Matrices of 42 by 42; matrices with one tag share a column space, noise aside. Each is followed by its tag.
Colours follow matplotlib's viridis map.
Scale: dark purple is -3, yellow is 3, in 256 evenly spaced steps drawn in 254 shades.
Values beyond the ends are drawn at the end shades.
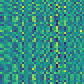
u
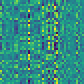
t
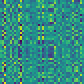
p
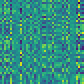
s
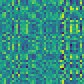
t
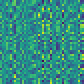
t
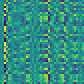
u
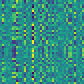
p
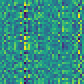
t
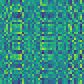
t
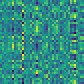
t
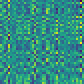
s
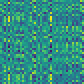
u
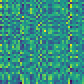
s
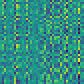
s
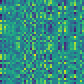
t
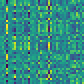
t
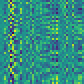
s
